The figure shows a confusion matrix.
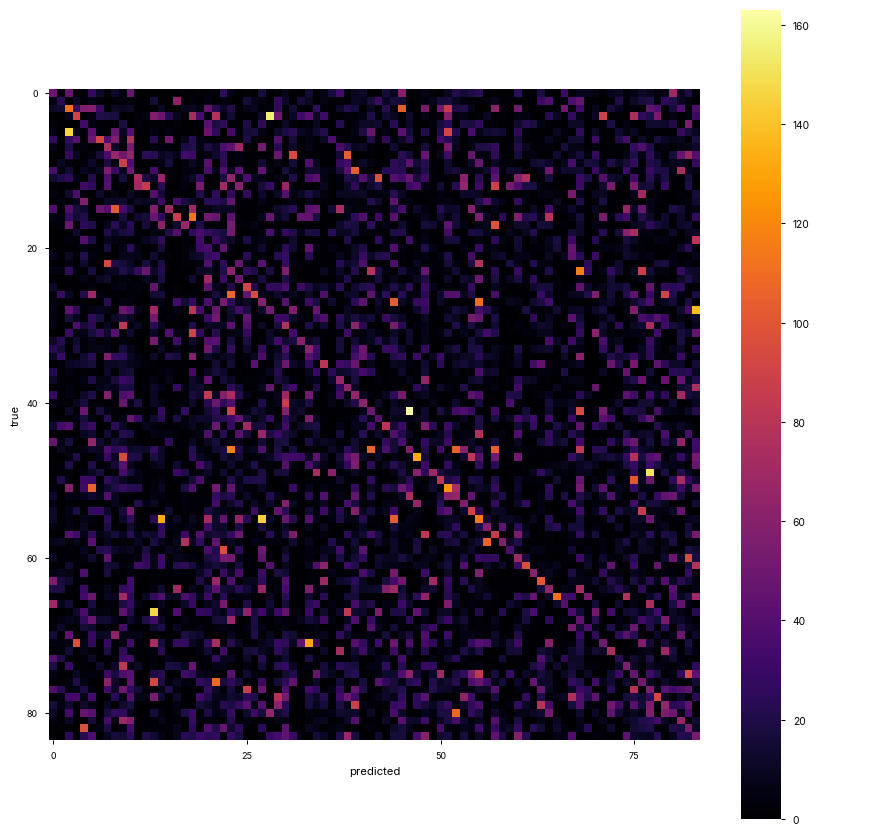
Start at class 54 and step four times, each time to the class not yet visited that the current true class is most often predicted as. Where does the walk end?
13
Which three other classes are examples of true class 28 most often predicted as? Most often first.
83, 18, 13
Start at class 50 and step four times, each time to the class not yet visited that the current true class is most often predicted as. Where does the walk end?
20
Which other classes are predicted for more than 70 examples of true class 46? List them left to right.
23, 41, 52, 57, 68
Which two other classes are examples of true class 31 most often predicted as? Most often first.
18, 70
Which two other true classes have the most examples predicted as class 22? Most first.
59, 12
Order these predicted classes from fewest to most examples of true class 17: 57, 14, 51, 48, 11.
11, 48, 51, 14, 57
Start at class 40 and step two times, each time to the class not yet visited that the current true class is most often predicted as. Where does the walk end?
9
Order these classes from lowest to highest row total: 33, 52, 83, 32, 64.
32, 33, 52, 64, 83
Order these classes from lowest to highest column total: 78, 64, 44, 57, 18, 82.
78, 64, 82, 18, 57, 44
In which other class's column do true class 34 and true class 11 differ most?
42
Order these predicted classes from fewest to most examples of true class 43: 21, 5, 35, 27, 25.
35, 27, 5, 21, 25
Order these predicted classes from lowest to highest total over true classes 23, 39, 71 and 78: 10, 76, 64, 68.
64, 10, 76, 68
